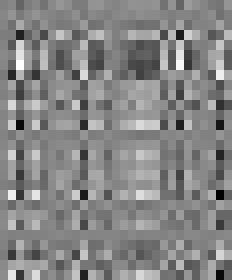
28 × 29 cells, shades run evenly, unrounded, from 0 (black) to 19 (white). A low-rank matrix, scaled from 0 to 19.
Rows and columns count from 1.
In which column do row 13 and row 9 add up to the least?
3
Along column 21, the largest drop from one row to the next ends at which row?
4
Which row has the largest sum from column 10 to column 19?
13
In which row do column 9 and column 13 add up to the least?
7
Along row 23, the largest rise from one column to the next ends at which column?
12
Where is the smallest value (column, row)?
28, 20
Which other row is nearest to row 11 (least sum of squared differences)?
23
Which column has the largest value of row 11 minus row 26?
2
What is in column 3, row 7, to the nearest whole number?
19
